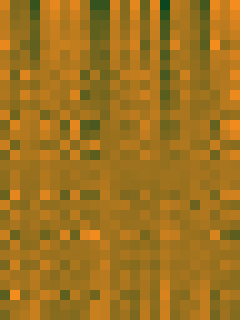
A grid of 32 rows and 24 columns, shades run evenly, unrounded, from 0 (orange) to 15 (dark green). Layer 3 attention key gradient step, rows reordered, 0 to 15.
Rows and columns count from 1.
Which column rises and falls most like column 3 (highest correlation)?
15
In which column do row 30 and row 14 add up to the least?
2
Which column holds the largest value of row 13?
10
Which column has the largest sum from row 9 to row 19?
17
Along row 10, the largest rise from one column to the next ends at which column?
9
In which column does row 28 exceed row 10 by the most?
24
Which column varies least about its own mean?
19
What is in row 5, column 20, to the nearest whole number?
7
